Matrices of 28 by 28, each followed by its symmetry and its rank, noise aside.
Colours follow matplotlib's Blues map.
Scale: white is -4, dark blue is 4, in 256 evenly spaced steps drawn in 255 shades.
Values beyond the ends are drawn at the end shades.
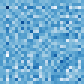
symmetric, rank four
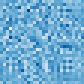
antisymmetric, rank six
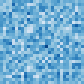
symmetric, rank six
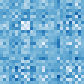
symmetric, rank three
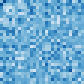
symmetric, rank six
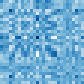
symmetric, rank three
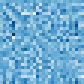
antisymmetric, rank six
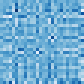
antisymmetric, rank four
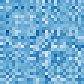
symmetric, rank four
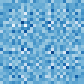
symmetric, rank three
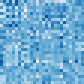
antisymmetric, rank six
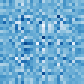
antisymmetric, rank four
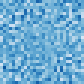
antisymmetric, rank six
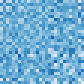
symmetric, rank four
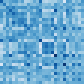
symmetric, rank three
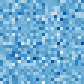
antisymmetric, rank six
